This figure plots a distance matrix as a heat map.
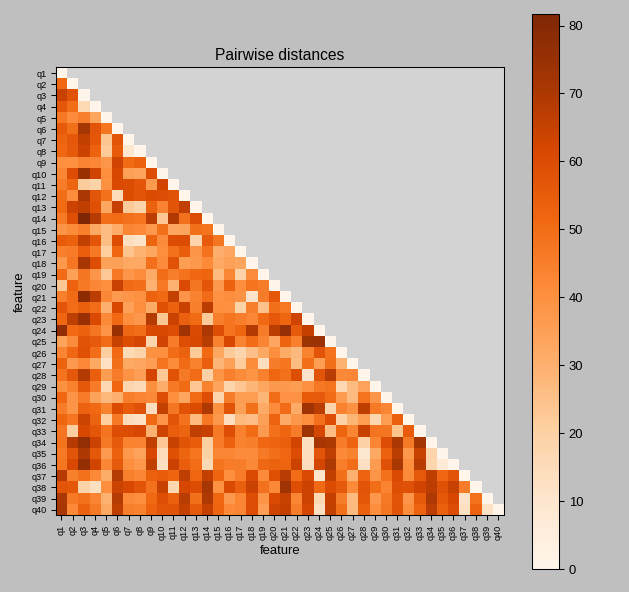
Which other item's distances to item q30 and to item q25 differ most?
q6
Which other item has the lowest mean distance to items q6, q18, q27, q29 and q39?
q5
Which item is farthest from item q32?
q3
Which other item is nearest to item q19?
q27
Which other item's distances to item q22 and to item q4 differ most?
q38
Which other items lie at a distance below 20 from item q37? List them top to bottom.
q24, q39, q40
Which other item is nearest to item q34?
q23
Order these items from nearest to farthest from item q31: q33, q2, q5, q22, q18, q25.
q25, q33, q22, q2, q5, q18
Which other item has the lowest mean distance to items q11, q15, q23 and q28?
q35
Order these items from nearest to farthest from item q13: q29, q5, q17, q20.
q29, q5, q17, q20
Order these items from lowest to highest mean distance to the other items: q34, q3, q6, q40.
q40, q34, q6, q3
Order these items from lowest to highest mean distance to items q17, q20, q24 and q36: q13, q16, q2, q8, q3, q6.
q8, q16, q13, q2, q3, q6
